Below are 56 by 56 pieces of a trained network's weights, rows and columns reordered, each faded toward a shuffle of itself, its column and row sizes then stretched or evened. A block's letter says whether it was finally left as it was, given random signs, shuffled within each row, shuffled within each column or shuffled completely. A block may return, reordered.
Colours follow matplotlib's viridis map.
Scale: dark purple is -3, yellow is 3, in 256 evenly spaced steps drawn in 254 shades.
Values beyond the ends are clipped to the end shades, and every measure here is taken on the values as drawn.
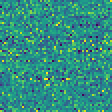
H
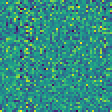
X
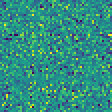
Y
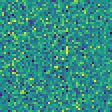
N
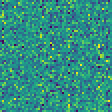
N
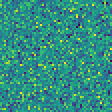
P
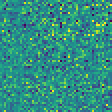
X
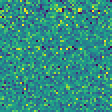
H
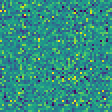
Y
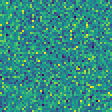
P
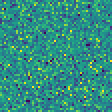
P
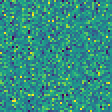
N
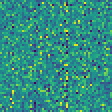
N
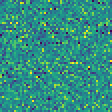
H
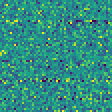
H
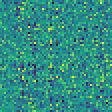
Y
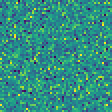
P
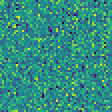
N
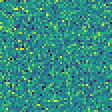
P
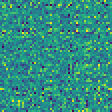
X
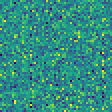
N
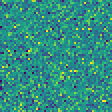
P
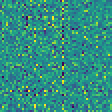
X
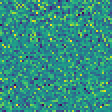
H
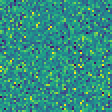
N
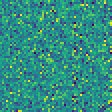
N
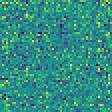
Y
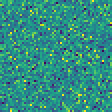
P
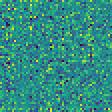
Y
